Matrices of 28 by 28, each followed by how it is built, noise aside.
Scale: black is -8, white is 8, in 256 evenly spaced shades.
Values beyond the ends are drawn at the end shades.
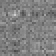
low rank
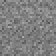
repeating columns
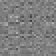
low rank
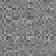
low rank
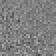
lower triangular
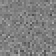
uneven rows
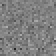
uneven rows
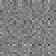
low rank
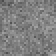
smooth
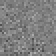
lower triangular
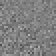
lower triangular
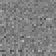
uneven rows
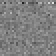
uneven rows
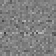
uneven rows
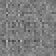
low rank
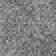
smooth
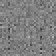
low rank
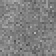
smooth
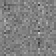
uneven columns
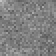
smooth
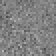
lower triangular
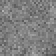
smooth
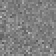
lower triangular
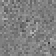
block diagonal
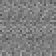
repeating columns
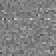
uneven rows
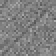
Hankel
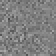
lower triangular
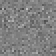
uneven rows
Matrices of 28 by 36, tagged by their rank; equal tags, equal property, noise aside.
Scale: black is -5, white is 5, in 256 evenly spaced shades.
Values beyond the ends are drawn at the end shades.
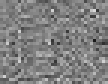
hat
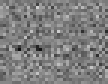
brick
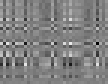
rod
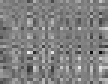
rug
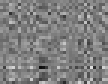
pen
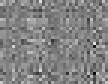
brick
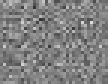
brick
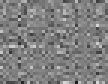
brick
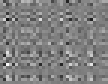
rug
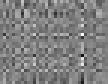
rug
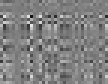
rug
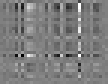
rod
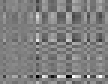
rod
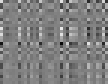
rod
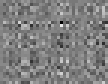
pen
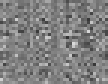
hat
